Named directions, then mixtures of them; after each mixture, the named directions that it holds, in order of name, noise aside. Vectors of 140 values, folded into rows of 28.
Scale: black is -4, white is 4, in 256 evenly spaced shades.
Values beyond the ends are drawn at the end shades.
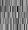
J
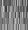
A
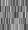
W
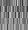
A, J.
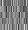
A, J, W.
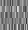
J, W.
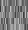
A, W.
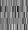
J, W.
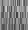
A, J.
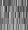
A.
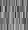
A, J, W.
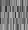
A, J.
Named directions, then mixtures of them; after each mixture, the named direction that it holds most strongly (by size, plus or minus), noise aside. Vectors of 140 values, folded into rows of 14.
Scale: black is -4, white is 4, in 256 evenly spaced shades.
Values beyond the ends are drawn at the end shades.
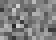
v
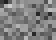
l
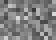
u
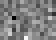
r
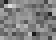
l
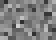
v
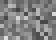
u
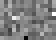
r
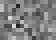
v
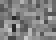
r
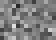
v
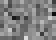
r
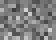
u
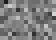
u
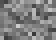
l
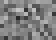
u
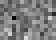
r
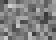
u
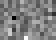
r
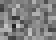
v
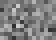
v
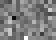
r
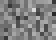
u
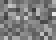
u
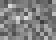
u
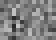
v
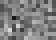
r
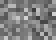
u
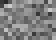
l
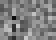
r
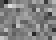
l
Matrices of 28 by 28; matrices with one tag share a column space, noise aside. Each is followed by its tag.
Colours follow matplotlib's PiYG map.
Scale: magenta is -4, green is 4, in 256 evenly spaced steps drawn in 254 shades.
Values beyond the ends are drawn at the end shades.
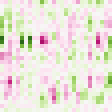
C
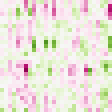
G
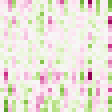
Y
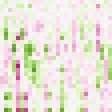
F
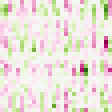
G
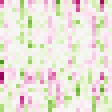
Y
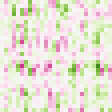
G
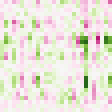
C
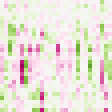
F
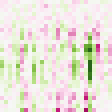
F
